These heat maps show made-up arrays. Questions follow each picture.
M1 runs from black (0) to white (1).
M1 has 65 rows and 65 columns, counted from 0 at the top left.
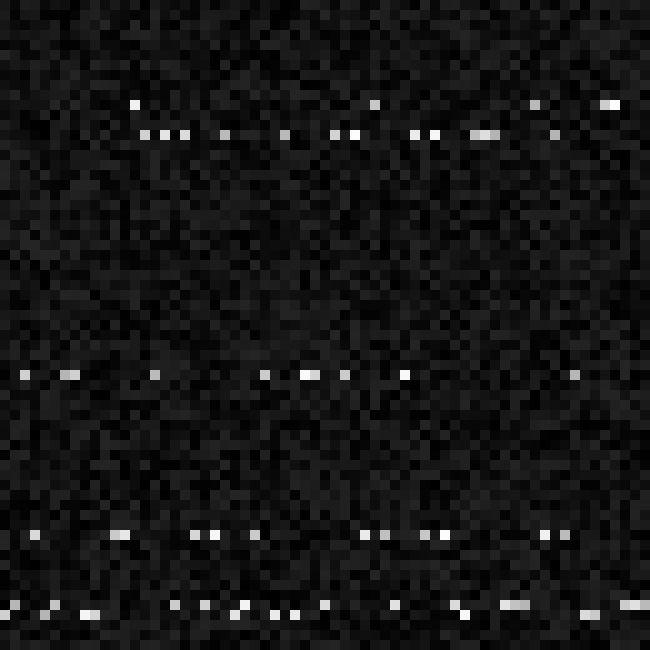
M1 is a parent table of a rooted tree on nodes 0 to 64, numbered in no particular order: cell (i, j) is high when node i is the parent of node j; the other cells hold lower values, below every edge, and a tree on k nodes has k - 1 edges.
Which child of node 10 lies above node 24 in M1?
60
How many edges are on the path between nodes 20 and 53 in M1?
3
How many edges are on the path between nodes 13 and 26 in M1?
3
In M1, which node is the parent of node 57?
37
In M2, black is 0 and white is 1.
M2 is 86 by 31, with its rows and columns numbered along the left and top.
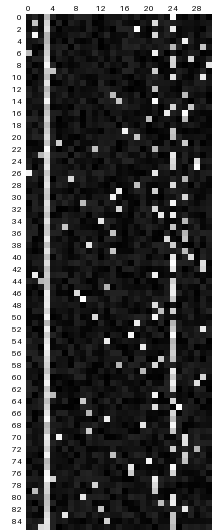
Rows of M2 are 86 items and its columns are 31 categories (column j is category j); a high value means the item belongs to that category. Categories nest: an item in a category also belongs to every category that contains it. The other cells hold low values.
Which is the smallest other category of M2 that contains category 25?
21
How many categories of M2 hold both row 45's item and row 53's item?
2
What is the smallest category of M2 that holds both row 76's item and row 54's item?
24
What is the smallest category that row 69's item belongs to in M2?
10
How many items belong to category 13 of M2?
4
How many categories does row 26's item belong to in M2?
3
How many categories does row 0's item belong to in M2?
2
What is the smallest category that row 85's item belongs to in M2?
2
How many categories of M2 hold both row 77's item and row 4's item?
1
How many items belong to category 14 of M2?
5
